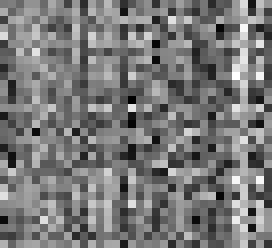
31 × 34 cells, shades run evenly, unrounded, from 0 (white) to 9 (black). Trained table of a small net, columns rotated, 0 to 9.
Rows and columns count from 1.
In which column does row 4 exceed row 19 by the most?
28
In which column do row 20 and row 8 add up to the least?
31
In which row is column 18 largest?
4
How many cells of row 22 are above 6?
6
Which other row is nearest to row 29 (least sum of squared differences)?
1
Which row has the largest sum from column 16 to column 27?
20
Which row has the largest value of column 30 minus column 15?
25
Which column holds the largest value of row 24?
16
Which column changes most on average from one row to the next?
33
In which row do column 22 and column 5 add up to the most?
17
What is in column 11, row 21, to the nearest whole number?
6
